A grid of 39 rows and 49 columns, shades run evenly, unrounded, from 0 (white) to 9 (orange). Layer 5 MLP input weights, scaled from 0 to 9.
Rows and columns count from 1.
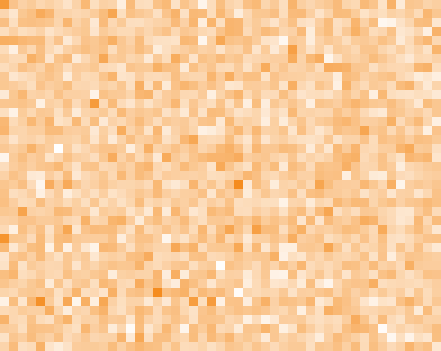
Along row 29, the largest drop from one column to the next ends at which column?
32
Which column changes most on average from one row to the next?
8
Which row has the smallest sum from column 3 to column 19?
22
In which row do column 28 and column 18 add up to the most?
33
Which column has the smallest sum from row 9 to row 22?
35
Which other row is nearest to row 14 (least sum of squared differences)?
23
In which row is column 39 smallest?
20
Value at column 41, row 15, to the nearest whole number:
7
